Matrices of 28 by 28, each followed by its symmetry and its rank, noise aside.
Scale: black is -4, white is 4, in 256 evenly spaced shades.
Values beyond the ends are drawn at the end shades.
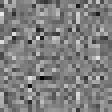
no symmetry, rank six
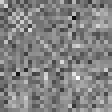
symmetric, rank six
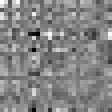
no symmetry, rank three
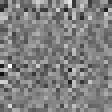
no symmetry, rank four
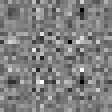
no symmetry, rank three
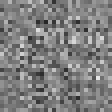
antisymmetric, rank six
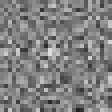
no symmetry, rank four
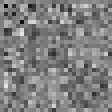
symmetric, rank four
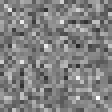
symmetric, rank six
